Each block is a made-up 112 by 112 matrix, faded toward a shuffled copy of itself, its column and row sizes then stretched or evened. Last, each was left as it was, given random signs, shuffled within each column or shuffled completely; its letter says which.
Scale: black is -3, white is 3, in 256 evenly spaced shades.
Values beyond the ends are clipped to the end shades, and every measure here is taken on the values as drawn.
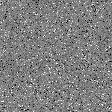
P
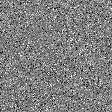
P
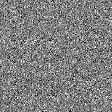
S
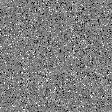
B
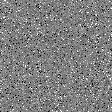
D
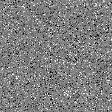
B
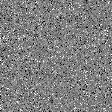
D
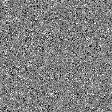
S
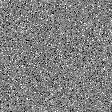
P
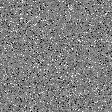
P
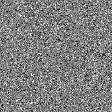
S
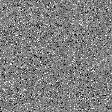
B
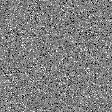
D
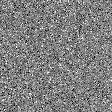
P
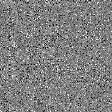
S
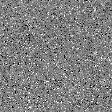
B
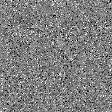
B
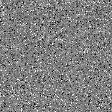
B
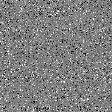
B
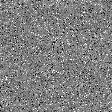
D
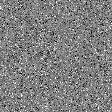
D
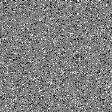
B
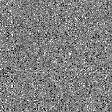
S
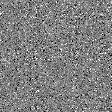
B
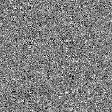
S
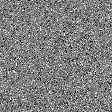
D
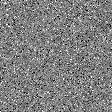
P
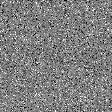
D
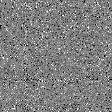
S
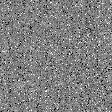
D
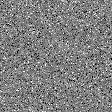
P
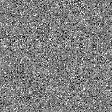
S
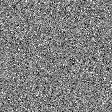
P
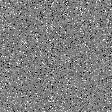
D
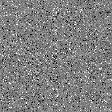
S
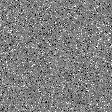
P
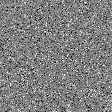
P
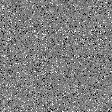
B
